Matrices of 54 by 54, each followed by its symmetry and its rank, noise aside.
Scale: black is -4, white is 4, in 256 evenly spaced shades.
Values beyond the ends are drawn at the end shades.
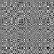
symmetric, rank three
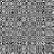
symmetric, rank three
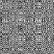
no symmetry, rank three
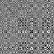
symmetric, rank three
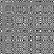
symmetric, rank three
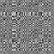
symmetric, rank two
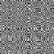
antisymmetric, rank four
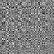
antisymmetric, rank four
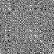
symmetric, rank four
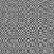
antisymmetric, rank two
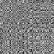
symmetric, rank three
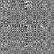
no symmetry, rank four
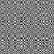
no symmetry, rank two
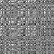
symmetric, rank four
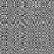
antisymmetric, rank two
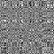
no symmetry, rank four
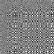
symmetric, rank two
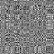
no symmetry, rank four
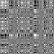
symmetric, rank two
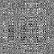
no symmetry, rank four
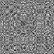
symmetric, rank four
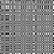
no symmetry, rank two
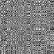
no symmetry, rank four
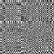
no symmetry, rank two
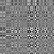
antisymmetric, rank two
